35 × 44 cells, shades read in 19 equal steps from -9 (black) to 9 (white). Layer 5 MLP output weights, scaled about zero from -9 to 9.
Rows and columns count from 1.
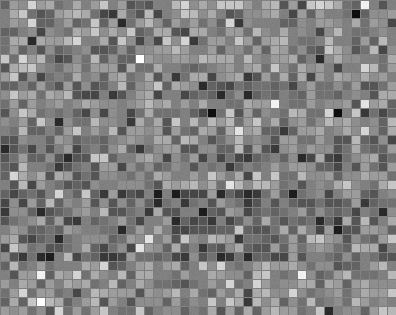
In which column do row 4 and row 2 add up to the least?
40
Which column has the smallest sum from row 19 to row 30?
28
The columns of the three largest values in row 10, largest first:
18, 14, 20
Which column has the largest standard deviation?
5
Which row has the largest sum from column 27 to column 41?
1
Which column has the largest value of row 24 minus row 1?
34
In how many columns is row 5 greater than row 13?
26
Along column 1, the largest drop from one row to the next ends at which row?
8
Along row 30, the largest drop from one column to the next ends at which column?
13
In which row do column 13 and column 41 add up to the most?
15
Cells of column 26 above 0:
19
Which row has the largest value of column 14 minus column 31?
17
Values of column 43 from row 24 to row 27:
-6 0 1 2
